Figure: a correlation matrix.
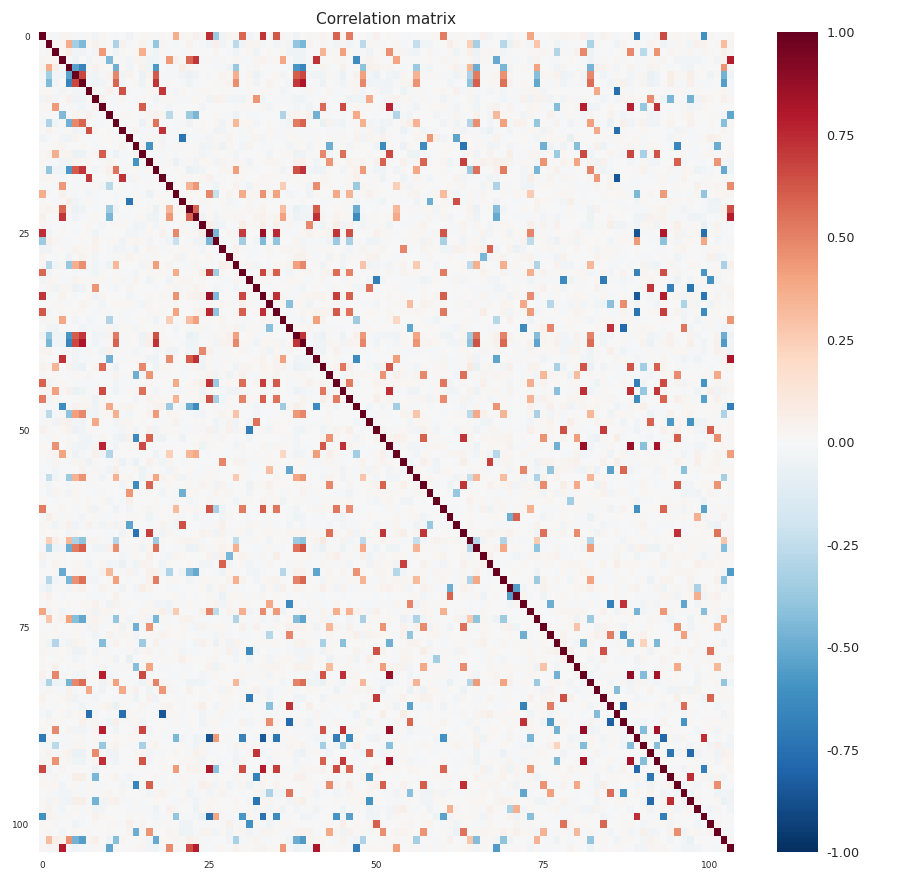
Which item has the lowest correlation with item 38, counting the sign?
4
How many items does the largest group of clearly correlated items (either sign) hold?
17
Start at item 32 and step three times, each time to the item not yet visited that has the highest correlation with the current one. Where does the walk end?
8
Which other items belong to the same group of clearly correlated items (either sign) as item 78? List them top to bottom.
31, 50, 84, 100
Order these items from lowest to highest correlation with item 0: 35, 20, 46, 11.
11, 20, 46, 35
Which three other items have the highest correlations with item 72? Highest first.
87, 55, 34
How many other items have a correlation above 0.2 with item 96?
3
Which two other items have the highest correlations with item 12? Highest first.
18, 7
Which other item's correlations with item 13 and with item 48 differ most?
21
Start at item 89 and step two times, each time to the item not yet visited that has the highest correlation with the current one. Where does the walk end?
26
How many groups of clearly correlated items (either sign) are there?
15
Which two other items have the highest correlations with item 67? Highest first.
54, 27
